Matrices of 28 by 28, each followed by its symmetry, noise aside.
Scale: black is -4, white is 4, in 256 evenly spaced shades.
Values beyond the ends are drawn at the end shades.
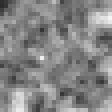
symmetric.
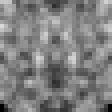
mirrored left to right.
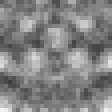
mirrored left to right.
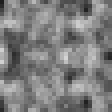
mirrored top to bottom.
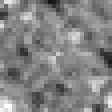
symmetric across the other diagonal.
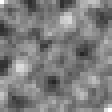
symmetric.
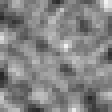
symmetric across the other diagonal.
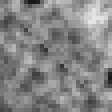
symmetric across the other diagonal.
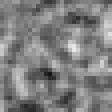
antisymmetric.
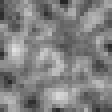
symmetric across the other diagonal.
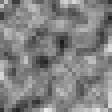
symmetric.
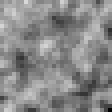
symmetric.
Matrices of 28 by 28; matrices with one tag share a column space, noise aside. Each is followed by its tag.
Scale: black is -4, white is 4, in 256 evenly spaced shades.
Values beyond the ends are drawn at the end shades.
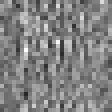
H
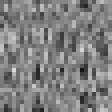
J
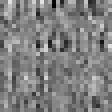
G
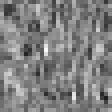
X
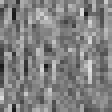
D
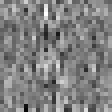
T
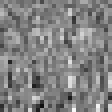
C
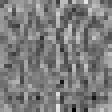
T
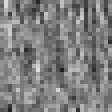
D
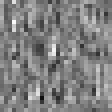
X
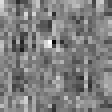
G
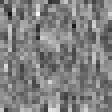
T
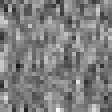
T
